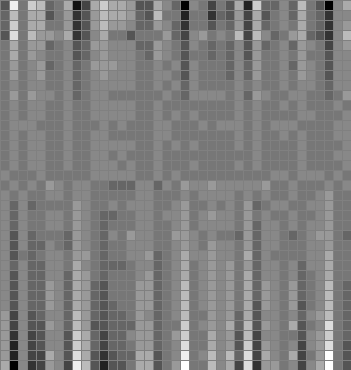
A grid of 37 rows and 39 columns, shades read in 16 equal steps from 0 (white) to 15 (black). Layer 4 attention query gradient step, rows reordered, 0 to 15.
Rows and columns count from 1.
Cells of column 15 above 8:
4
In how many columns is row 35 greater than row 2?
16
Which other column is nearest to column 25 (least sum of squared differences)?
7
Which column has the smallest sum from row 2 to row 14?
2
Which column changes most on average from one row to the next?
33
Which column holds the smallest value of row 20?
37
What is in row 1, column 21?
15
